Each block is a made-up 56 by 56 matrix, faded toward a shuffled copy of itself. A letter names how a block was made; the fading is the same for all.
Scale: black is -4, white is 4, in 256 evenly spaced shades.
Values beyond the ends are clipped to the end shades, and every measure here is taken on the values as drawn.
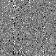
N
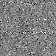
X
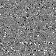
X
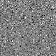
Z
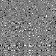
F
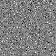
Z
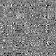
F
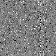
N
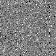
N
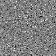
Z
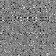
F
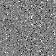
N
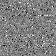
X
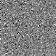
Z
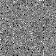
N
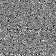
X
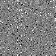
N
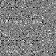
F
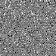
Z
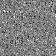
Z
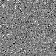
Z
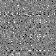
F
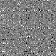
F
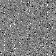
N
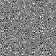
F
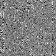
N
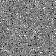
Z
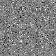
Z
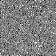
Z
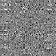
F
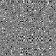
F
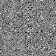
N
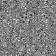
Z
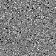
Z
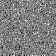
Z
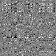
F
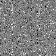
N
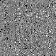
N
